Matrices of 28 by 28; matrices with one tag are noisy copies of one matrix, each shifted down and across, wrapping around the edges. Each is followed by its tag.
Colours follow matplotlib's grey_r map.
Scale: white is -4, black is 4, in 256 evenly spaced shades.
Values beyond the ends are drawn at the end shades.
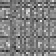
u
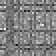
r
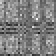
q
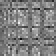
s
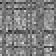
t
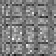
s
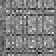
r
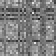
q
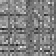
r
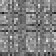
t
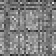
q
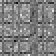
r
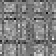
t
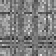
q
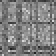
q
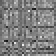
u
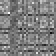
r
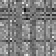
q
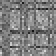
t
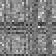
q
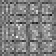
s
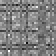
r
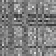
q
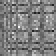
s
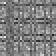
r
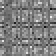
r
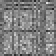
q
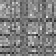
t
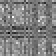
q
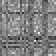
q
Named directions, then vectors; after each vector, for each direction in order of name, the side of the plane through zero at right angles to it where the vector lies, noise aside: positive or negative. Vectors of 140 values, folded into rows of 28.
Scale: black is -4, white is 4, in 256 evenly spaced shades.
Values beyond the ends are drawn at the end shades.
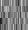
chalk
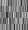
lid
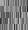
positive, positive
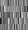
positive, positive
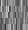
positive, negative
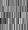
positive, positive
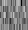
negative, positive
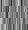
negative, positive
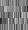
positive, positive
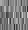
positive, positive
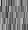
negative, positive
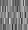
positive, negative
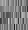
positive, positive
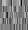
negative, positive
